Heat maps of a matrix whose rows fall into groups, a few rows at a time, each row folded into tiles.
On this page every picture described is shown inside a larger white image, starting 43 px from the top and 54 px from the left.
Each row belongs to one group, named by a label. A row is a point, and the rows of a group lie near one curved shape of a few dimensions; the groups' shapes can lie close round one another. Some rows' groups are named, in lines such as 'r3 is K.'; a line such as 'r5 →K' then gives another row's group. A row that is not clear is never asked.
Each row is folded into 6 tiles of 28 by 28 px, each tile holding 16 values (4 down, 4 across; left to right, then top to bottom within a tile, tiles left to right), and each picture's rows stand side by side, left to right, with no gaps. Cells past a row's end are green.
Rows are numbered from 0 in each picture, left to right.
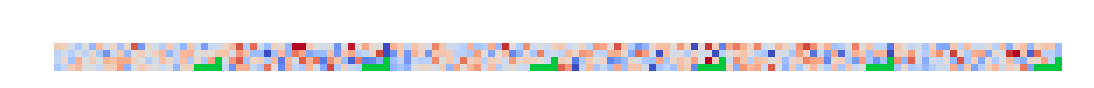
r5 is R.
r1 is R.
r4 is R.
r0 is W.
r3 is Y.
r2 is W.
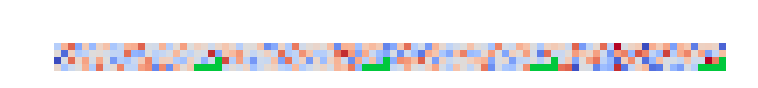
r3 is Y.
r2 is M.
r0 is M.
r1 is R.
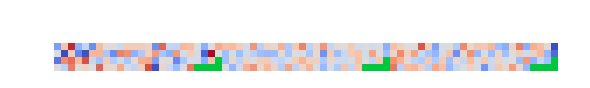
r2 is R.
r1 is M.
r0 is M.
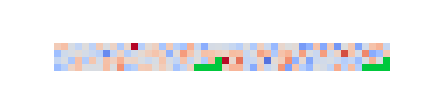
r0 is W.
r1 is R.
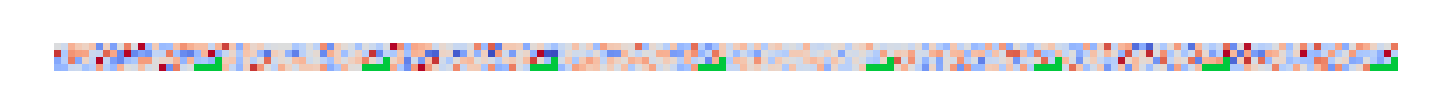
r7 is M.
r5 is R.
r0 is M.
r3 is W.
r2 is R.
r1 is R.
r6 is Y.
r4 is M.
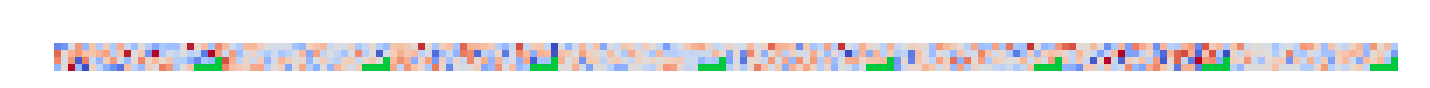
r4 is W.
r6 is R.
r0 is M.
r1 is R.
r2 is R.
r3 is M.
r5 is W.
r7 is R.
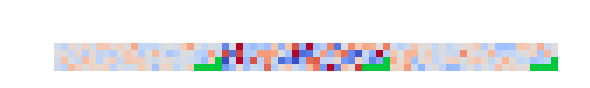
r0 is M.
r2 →M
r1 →M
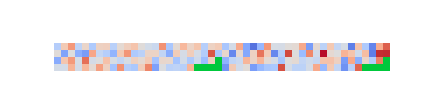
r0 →M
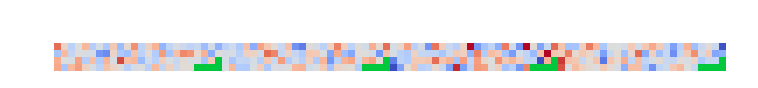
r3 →R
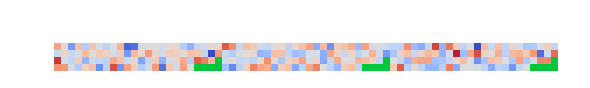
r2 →Y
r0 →R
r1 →R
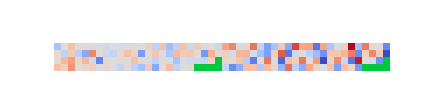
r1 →R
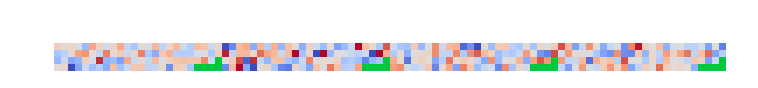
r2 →Y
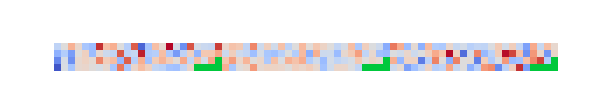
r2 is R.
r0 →W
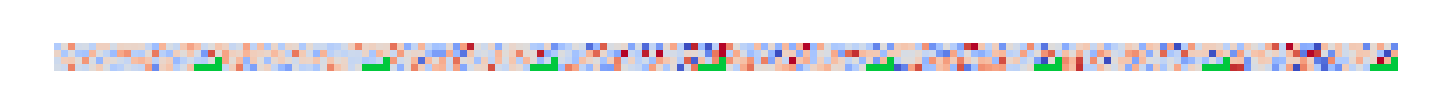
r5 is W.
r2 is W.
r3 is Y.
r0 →M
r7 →Y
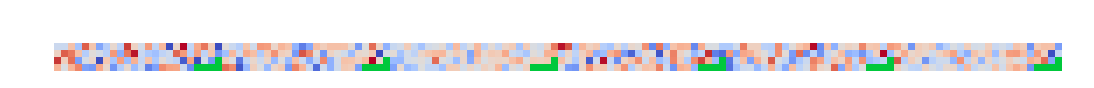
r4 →M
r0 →R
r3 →R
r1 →Y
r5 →R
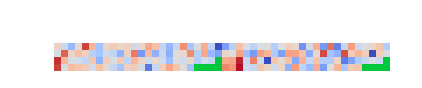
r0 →R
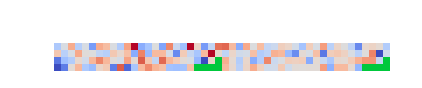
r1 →R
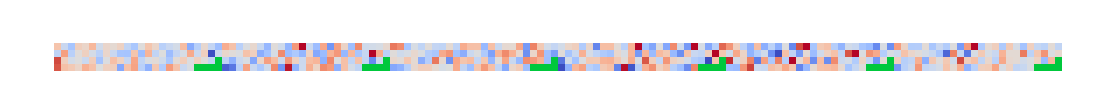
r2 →R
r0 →R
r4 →W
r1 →W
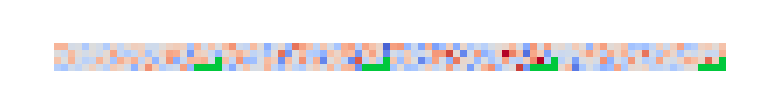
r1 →R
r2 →R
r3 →Y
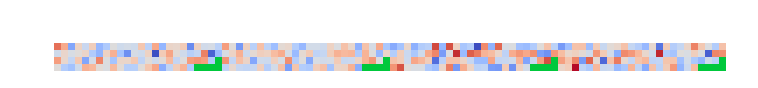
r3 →M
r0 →R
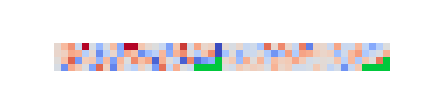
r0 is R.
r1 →W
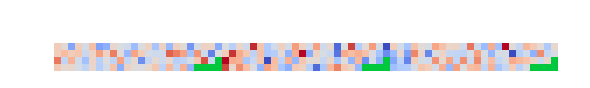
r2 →W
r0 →R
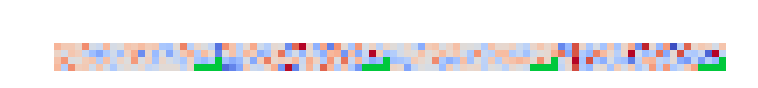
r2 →Y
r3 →M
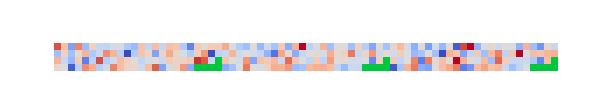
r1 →W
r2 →W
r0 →R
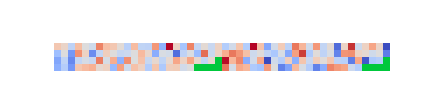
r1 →R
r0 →W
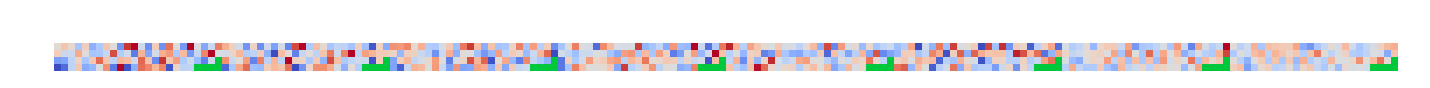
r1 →W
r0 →W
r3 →W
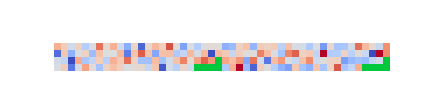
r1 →M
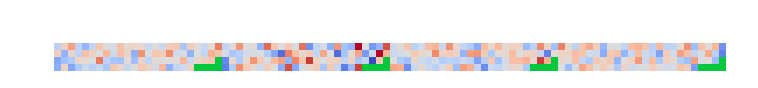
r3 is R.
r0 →Y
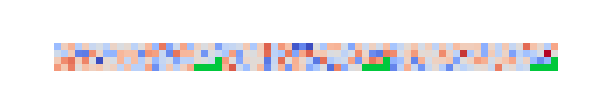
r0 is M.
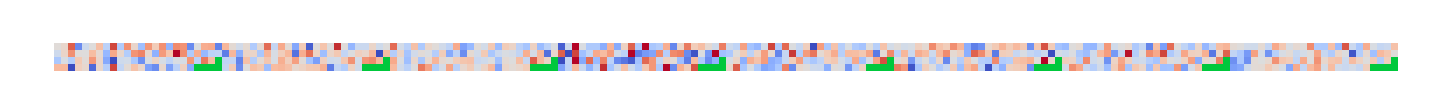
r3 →M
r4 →Y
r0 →Y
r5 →Y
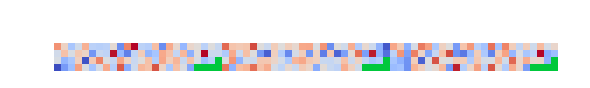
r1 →R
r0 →W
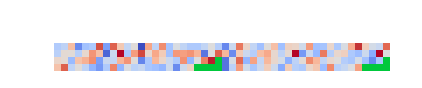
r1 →M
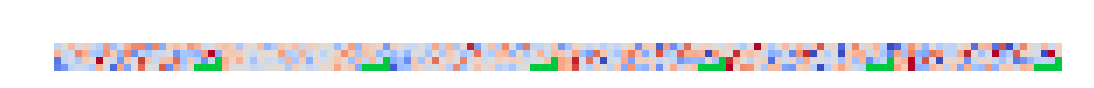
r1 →R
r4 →R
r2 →W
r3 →M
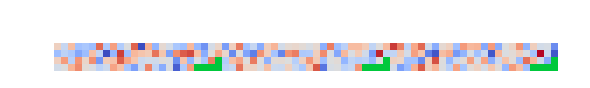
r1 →M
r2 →R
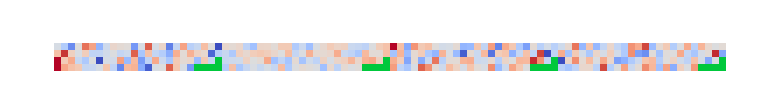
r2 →R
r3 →M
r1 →Y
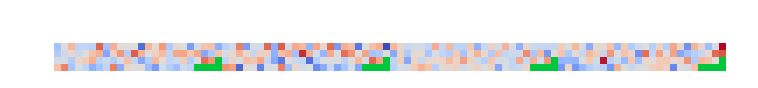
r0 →Y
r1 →Y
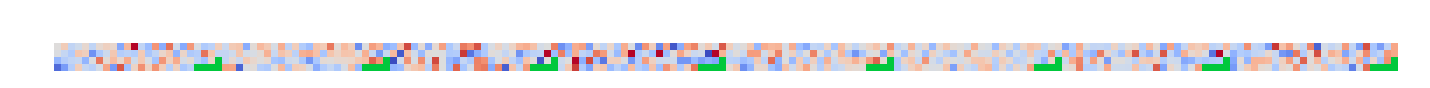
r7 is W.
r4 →Y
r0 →W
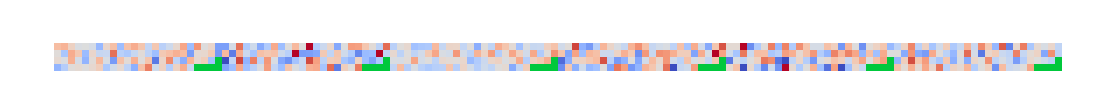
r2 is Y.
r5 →M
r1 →M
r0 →R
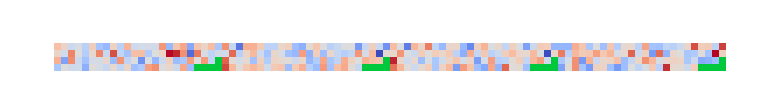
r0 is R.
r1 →R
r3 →M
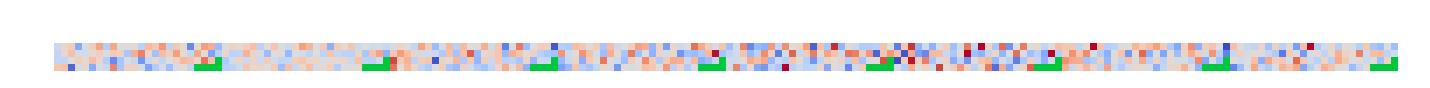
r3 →M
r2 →R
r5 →M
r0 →Y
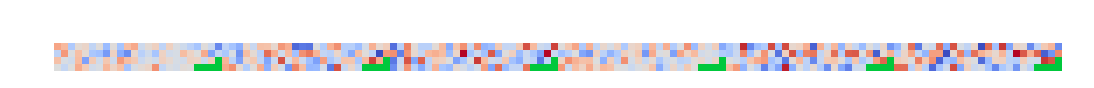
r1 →Y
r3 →M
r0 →W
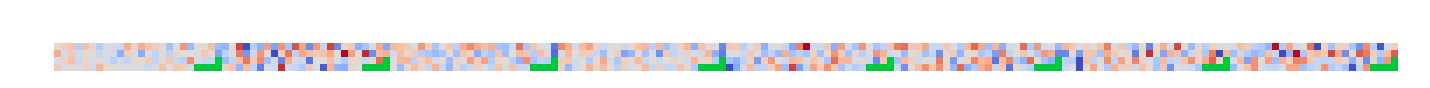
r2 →R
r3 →R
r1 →Y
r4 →W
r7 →W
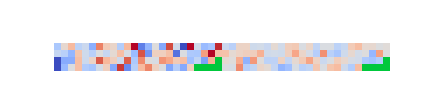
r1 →M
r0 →W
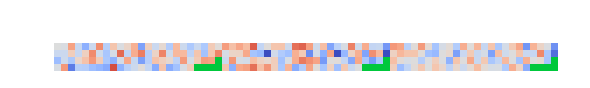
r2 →R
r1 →R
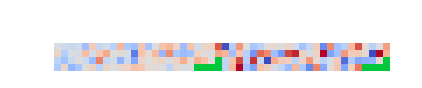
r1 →M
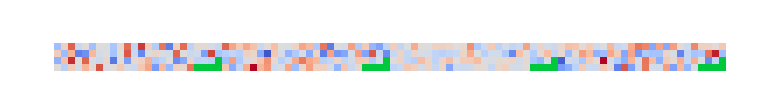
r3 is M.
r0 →M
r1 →R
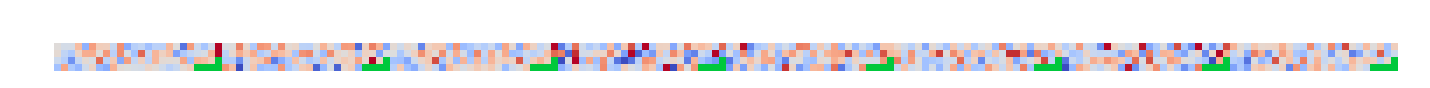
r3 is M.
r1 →Y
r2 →Y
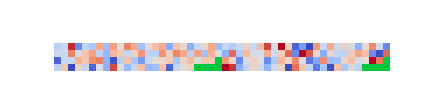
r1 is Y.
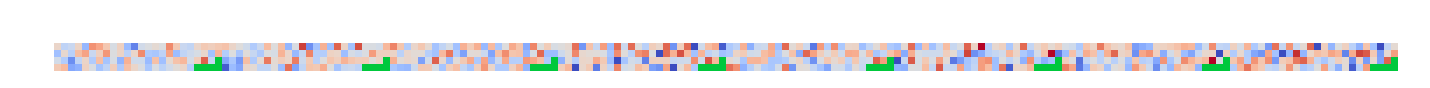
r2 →R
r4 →Y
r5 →M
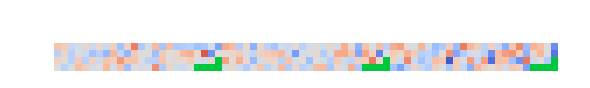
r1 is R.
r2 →R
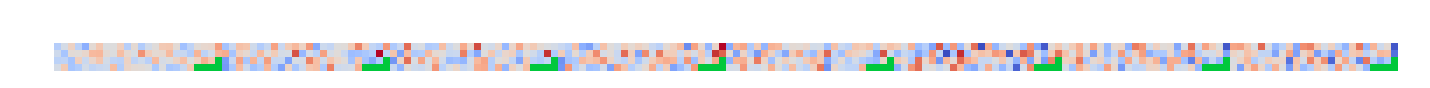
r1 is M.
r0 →Y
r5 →W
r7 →R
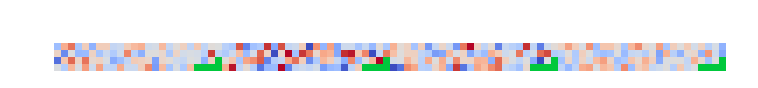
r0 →M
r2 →W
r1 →Y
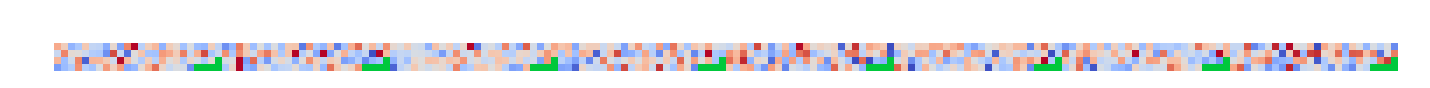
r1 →M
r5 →Y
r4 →R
